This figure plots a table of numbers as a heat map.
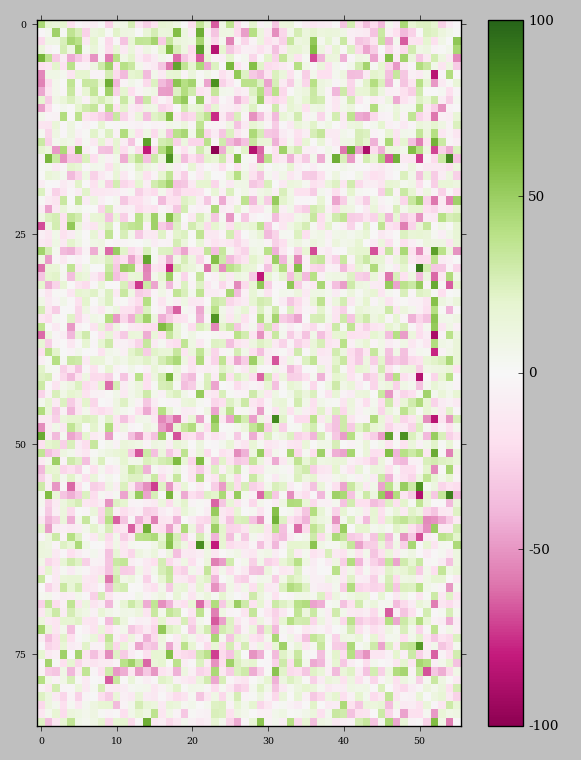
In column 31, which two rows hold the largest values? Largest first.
47, 59
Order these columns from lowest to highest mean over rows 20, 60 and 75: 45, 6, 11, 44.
11, 45, 44, 6
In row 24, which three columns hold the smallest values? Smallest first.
0, 48, 17
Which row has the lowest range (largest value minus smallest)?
17
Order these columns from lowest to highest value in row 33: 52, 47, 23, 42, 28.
47, 42, 28, 23, 52
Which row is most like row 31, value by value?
51
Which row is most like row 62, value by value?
3
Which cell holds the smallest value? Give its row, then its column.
15, 23
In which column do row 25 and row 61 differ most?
50
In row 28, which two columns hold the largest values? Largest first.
14, 23
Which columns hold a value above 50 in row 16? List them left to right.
1, 17, 26, 39, 47, 54
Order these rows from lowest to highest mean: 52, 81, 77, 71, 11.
77, 11, 71, 81, 52
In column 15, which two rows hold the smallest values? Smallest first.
55, 59
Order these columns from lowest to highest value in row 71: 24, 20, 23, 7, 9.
23, 24, 9, 20, 7
